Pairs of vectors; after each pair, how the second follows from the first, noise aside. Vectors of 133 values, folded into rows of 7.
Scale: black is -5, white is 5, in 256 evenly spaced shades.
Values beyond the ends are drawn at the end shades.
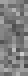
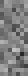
sign-scrambled.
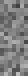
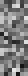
negated, scaled up.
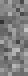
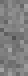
wrapped around, shrunk.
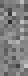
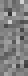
sign-scrambled.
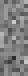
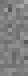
wrapped around, negated, shrunk.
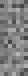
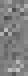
wrapped around, negated, partly zeroed.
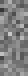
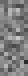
wrapped around, negated.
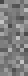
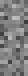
wrapped around, negated.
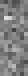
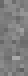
wrapped around, shrunk.
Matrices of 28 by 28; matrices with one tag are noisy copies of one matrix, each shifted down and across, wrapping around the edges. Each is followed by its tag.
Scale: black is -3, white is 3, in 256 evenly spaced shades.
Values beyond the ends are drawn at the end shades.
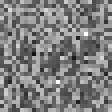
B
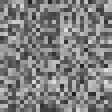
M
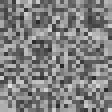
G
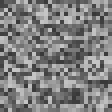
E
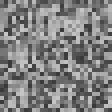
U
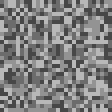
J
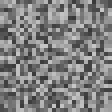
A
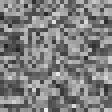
E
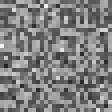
A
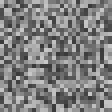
J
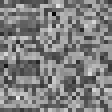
E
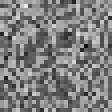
B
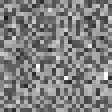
M
